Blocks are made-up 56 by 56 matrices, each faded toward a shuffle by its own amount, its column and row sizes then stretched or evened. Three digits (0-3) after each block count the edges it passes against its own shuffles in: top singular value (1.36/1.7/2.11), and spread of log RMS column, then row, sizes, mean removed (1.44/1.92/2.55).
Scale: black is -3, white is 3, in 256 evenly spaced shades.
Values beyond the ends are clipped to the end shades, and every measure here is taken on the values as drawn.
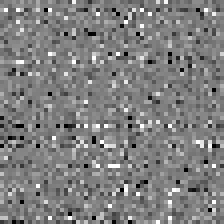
1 1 2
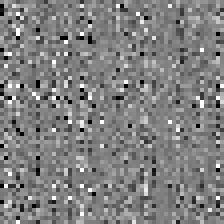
2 3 1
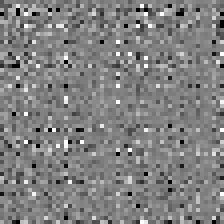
0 3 3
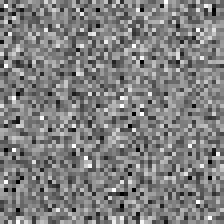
1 1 0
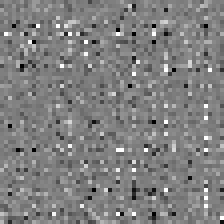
0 2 2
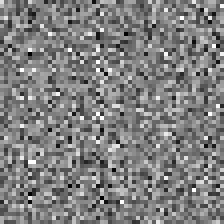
2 1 0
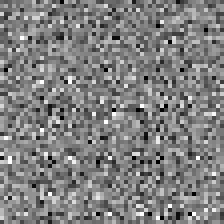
0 1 2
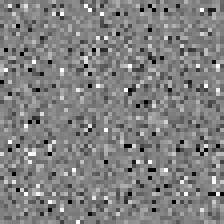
0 0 1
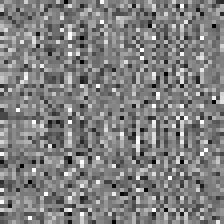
3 2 0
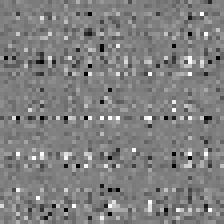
2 2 3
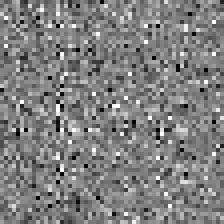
2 1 0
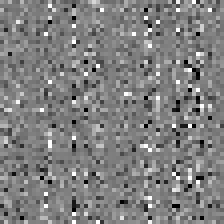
0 3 1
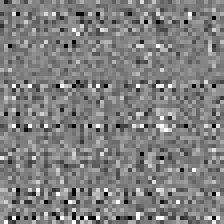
2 1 3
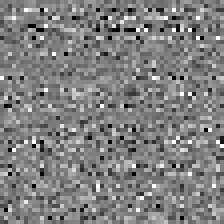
2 0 3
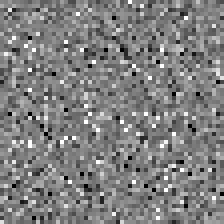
0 0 0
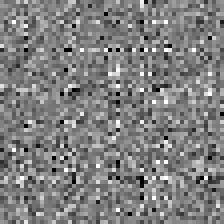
2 2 2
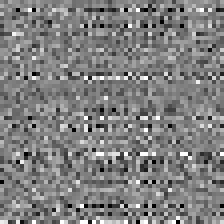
3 1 3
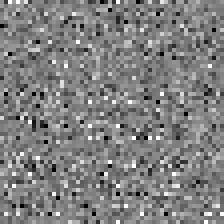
0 0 2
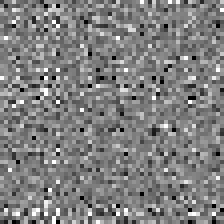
2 2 2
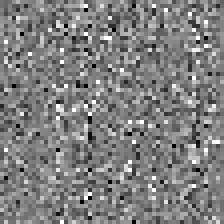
1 2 0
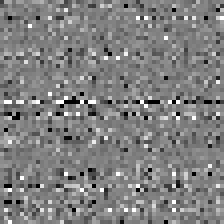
3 2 3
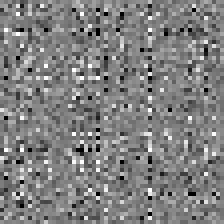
2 3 2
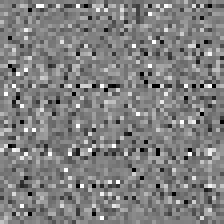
2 0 2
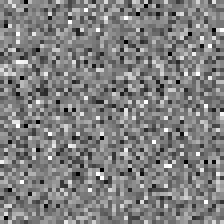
0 0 0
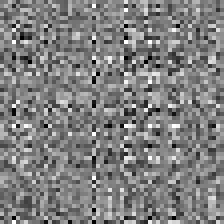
3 3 2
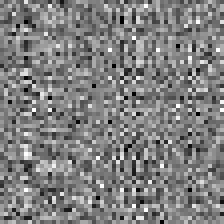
3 2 0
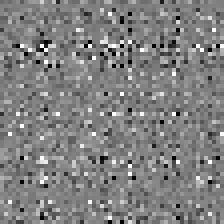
0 2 3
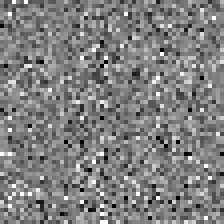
0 1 0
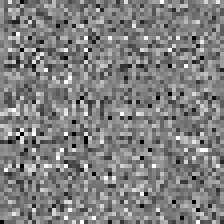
2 1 1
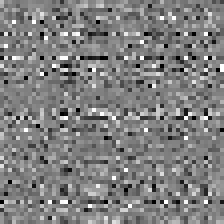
3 1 3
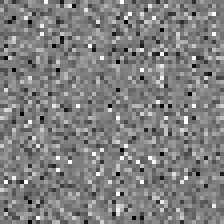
0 1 0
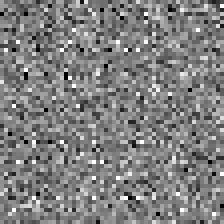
1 0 1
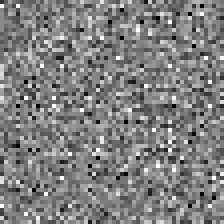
1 1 0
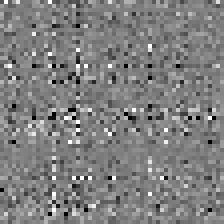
1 2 3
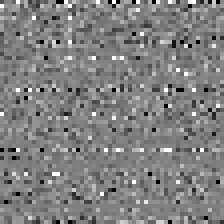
0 0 3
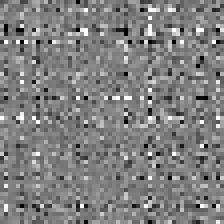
2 3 3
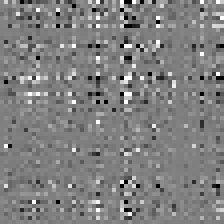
3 3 3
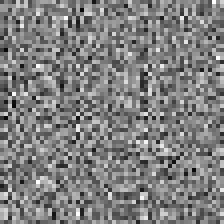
3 1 0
